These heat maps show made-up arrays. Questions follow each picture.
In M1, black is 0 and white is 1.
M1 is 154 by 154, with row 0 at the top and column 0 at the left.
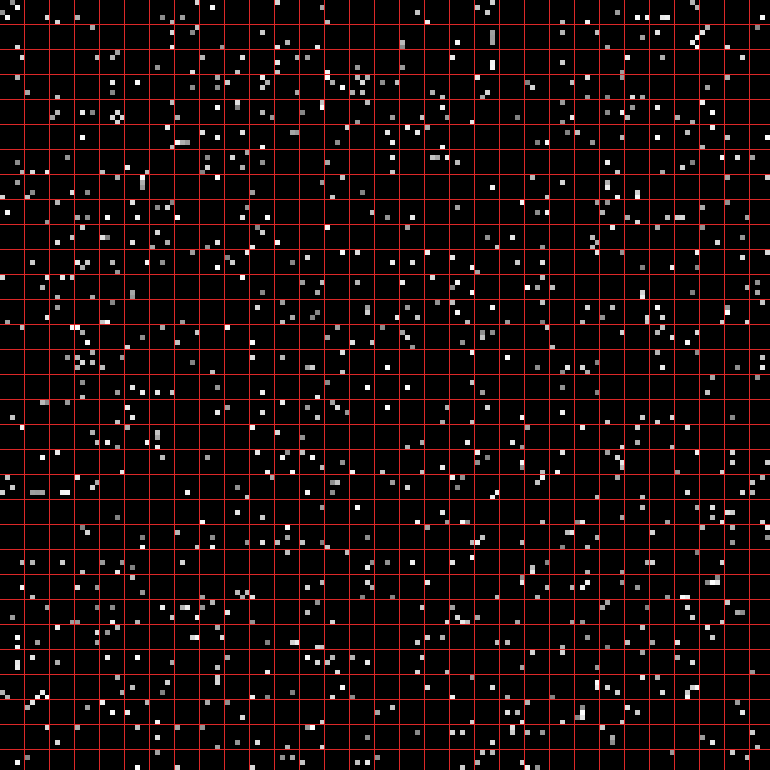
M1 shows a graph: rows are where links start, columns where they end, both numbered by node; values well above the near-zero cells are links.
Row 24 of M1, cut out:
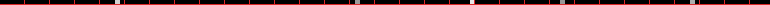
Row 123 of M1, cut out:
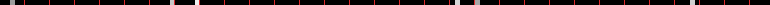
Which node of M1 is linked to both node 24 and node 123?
node 138
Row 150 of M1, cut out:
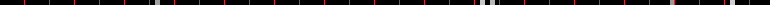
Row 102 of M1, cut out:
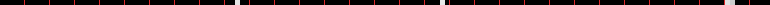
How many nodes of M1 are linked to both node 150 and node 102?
1
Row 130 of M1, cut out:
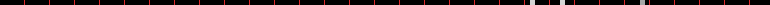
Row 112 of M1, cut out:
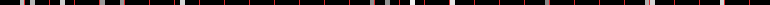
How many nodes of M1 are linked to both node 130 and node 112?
0
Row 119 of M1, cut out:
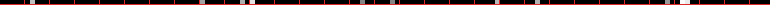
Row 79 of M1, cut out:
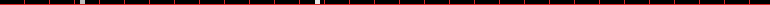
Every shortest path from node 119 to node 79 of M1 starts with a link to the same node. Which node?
node 72
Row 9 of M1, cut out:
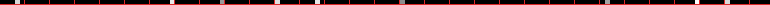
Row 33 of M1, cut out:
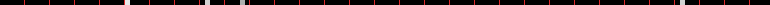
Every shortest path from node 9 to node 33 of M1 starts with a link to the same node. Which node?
node 55
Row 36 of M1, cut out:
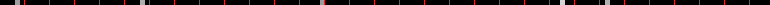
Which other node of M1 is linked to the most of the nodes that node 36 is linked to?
node 129
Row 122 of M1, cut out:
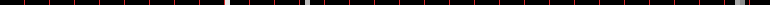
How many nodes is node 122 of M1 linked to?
4
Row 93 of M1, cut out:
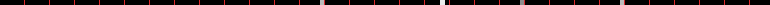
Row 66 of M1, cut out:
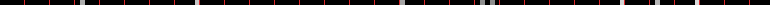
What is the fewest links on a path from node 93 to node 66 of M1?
2
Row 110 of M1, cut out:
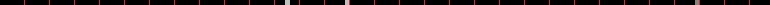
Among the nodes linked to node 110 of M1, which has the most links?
node 139
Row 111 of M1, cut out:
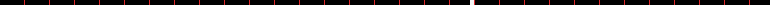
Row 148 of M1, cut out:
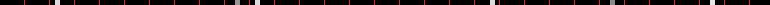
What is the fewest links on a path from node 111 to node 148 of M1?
6
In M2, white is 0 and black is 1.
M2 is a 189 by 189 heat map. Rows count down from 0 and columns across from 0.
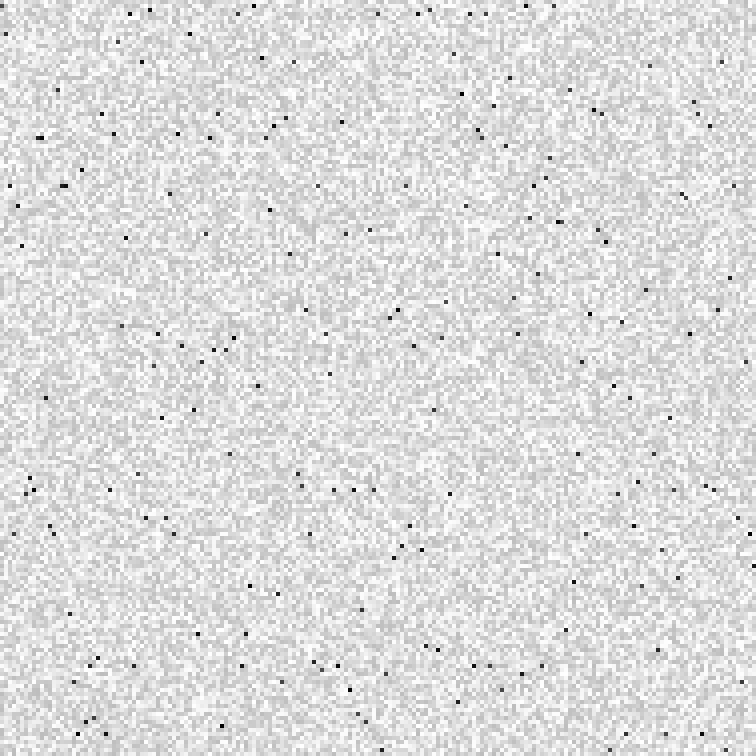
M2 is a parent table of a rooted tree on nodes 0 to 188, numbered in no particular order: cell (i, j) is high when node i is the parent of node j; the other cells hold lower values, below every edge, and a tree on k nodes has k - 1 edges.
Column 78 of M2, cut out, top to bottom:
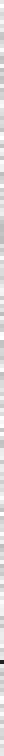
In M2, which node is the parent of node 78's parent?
137
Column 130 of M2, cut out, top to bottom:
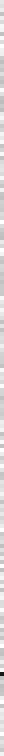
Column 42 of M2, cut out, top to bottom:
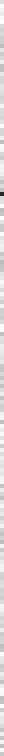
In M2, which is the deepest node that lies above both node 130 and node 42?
122
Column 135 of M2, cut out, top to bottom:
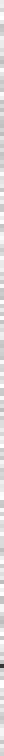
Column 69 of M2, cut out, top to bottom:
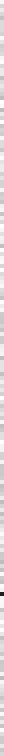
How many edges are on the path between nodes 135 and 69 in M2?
5
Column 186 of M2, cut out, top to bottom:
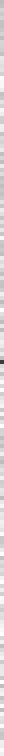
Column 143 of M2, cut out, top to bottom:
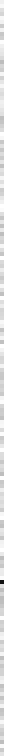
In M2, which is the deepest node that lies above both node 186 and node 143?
90
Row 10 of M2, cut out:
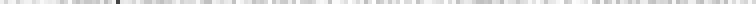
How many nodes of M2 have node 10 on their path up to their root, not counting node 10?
2
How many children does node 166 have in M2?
7
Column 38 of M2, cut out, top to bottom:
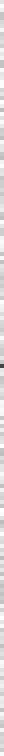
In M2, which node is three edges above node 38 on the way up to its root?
15
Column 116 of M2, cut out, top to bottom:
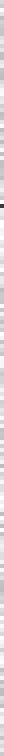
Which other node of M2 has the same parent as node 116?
4
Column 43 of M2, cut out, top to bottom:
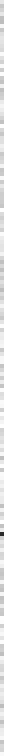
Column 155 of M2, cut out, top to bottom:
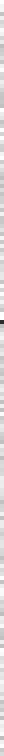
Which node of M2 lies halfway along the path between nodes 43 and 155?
104
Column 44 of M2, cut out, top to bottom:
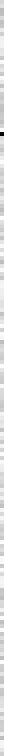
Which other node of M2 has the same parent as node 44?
28
